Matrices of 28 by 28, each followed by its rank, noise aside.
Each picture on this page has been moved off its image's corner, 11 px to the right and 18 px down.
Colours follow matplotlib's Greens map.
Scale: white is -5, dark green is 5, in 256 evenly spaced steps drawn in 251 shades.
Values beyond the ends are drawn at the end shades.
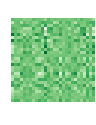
three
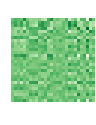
two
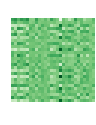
two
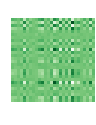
one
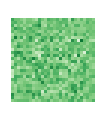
six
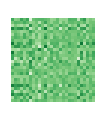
three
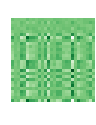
one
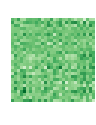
four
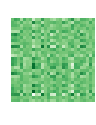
two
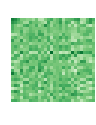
four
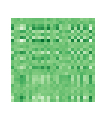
one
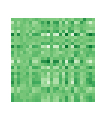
one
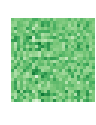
four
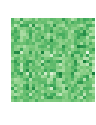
six
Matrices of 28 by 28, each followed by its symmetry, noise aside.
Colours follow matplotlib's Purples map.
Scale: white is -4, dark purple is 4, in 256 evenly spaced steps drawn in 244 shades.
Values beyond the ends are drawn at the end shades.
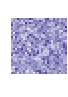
symmetric.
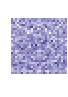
mirrored left to right.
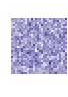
no symmetry.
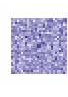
same after a half turn.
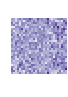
mirrored top to bottom.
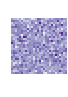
same after a half turn.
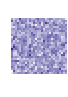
same after a half turn.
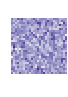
same after a half turn.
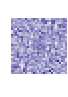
same after a half turn.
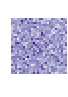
symmetric across the other diagonal.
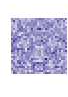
mirrored left to right.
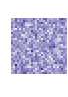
mirrored top to bottom.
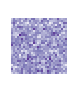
mirrored left to right.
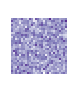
same after a half turn.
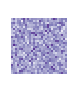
antisymmetric.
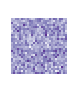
mirrored left to right.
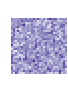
symmetric.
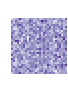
mirrored top to bottom.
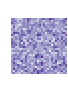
mirrored left to right.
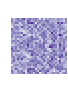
mirrored top to bottom.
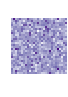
no symmetry.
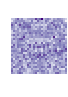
mirrored left to right.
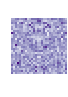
mirrored left to right.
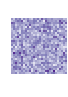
symmetric.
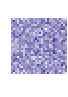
mirrored top to bottom.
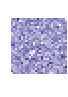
symmetric across the other diagonal.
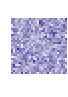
same after a half turn.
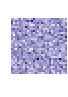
antisymmetric.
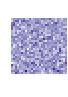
no symmetry.
